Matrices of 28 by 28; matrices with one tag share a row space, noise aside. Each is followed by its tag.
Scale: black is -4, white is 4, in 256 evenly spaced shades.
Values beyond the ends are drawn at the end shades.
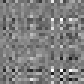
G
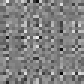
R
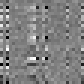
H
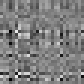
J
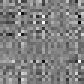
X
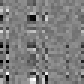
H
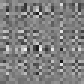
R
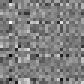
J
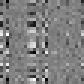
H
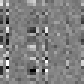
H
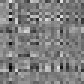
J
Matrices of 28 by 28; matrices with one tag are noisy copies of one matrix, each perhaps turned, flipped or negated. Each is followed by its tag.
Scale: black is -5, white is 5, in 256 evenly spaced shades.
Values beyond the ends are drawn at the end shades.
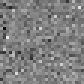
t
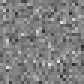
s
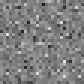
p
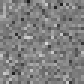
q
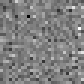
t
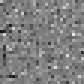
t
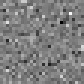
s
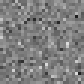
s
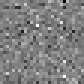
p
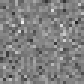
s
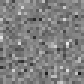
s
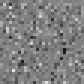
s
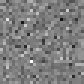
p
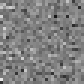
t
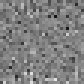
t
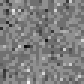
q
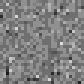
t
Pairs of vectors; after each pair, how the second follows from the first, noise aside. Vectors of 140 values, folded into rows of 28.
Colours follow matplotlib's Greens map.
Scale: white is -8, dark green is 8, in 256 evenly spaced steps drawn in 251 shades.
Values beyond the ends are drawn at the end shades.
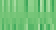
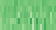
wrapped around, partly zeroed.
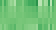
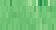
negated, partly zeroed.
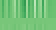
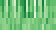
scaled up.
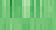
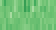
negated, partly zeroed.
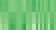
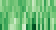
negated, scaled up.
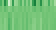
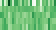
negated, scaled up.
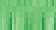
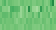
wrapped around, partly zeroed.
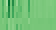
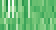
negated, scaled up.
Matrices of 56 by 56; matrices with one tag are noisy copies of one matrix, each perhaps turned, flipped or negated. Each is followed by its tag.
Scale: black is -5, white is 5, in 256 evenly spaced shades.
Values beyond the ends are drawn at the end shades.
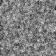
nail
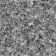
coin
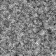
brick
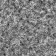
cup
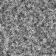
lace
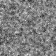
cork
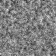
cup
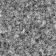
coin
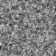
nail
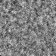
cup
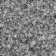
brick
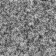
coin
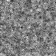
nail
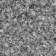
brick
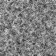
brick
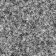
cork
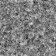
coin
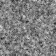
cork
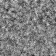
cup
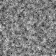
lace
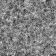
nail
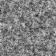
coin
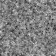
cork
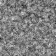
brick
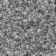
lace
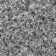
brick
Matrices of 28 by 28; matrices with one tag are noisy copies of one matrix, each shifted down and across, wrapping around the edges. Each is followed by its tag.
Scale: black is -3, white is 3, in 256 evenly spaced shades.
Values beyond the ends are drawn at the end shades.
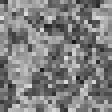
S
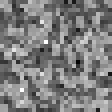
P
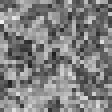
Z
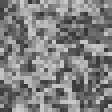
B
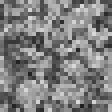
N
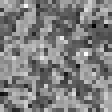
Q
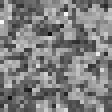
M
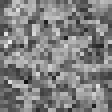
N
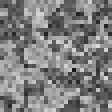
S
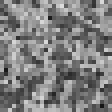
Q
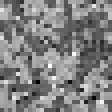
M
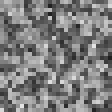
P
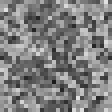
B
